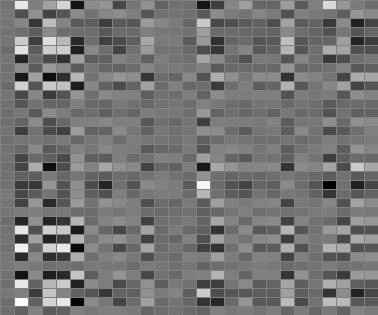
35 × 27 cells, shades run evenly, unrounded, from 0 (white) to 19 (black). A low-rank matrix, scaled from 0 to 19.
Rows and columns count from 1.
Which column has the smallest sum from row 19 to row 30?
6
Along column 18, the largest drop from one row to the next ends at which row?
34
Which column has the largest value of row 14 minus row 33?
15
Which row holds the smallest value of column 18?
1
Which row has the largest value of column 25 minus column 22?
31
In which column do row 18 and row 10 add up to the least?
4
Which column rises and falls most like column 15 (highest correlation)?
12
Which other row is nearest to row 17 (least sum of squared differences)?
14
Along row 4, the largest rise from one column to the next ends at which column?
16
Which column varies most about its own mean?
2
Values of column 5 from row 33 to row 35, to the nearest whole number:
9 2 12
